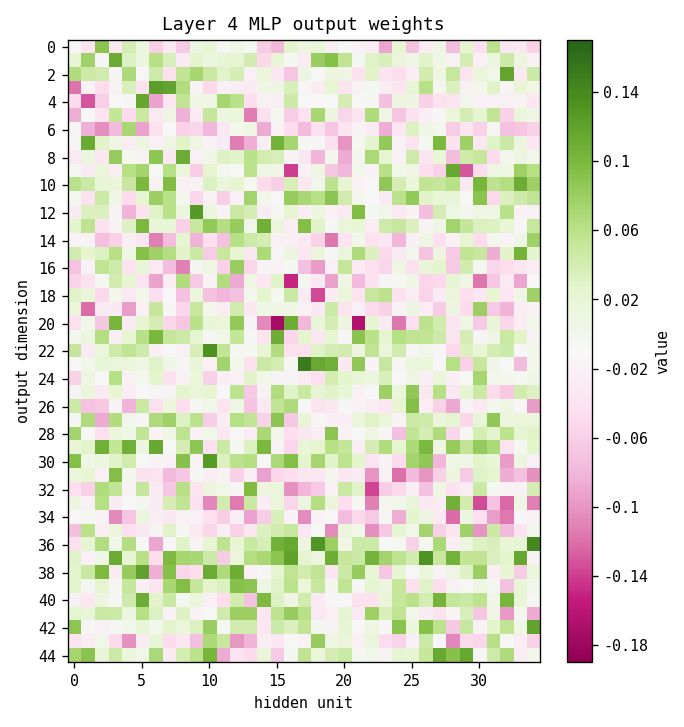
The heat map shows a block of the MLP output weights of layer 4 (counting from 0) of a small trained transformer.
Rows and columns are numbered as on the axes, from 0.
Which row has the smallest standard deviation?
24
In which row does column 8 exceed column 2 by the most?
8
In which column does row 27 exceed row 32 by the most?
22
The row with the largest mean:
37
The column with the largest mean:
5
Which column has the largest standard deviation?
16
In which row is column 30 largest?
10
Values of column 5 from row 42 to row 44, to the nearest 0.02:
0.02 -0.02 0
